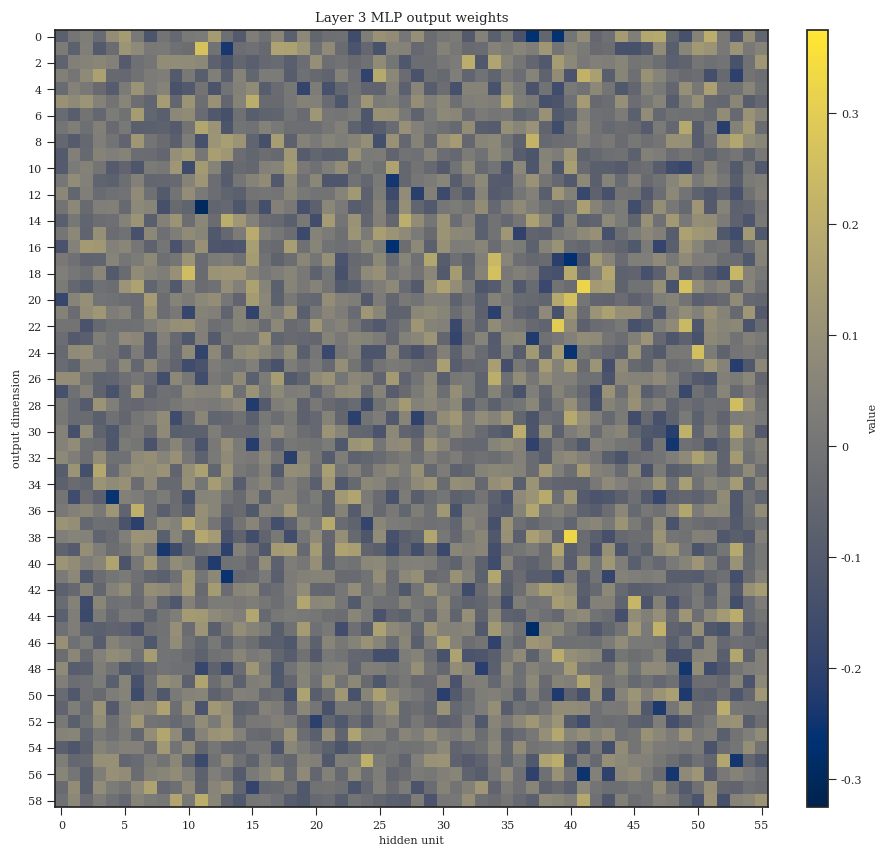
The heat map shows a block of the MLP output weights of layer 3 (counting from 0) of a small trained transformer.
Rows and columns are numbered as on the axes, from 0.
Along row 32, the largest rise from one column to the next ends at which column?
19
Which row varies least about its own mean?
54
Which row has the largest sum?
53
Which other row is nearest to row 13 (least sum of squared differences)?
57
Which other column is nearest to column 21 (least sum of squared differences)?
27
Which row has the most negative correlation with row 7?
55
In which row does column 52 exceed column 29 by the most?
51
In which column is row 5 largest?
15
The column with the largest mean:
40
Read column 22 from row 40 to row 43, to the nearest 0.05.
0 -0.05 0 0
